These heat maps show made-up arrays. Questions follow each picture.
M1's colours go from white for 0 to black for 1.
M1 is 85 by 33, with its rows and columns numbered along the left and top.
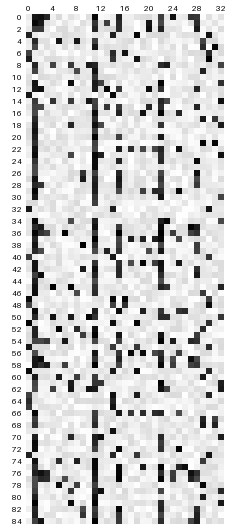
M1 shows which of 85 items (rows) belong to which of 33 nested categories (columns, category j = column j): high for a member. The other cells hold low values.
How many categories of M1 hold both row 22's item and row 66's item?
8
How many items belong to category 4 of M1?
5
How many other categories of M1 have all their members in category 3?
1
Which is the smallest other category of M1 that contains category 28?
15
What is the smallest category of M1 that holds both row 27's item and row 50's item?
22
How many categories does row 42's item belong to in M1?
6
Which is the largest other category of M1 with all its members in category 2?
27
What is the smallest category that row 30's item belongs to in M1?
32
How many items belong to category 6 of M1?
4
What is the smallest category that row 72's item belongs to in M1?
25
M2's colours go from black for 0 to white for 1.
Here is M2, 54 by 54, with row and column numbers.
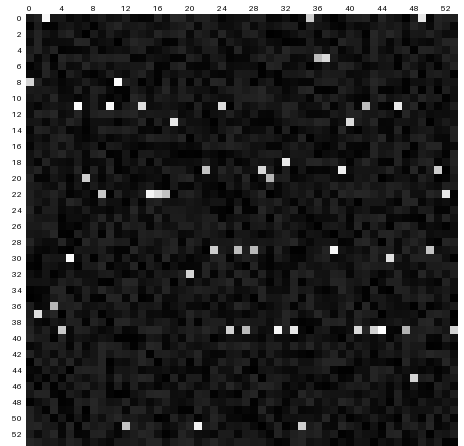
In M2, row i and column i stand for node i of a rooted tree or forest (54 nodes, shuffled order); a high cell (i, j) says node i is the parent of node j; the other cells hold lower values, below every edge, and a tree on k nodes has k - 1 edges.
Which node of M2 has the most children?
39
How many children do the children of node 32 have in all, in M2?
2
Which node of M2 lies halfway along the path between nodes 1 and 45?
5
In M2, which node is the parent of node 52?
22
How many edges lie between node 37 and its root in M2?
6
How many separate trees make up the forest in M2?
3
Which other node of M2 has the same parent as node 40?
18
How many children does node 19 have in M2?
4
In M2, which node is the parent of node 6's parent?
8
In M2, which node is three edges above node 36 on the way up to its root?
20
